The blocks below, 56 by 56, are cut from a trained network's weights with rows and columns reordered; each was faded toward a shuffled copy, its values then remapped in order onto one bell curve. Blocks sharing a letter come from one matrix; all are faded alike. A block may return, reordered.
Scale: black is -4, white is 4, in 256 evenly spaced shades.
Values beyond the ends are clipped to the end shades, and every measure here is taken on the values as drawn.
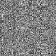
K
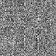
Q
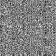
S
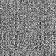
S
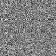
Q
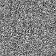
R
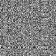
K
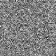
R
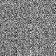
Q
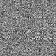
R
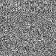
R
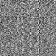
Q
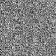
R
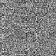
Q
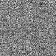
R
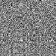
Q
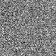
R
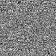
R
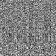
S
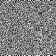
K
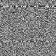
Q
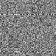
K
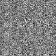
K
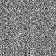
S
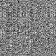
S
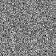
R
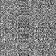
S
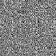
Q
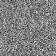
R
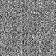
S
